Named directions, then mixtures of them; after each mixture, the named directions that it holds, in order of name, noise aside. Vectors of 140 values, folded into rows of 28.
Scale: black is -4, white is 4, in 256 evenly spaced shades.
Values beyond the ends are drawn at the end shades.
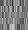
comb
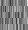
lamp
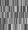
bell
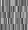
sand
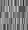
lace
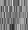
comb.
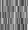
comb, sand.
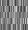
bell, lace, sand.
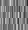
lamp.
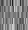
comb, lamp.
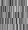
lamp.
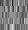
bell, comb.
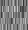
lace, lamp.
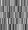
bell, comb, sand.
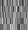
comb, sand.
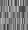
lace.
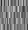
lace, sand.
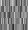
comb, sand.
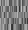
bell.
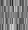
comb, lamp.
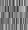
lace.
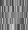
comb.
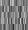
comb, lace, sand.
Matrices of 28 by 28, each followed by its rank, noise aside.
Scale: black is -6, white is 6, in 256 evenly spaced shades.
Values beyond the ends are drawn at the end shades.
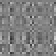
two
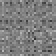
four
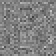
six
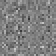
six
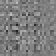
three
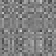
two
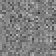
eight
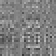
four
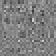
four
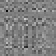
three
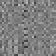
four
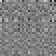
three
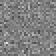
six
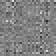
four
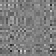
three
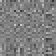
three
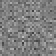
four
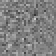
eight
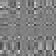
two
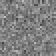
eight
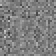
six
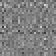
four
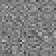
six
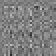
four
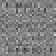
four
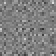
four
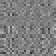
three
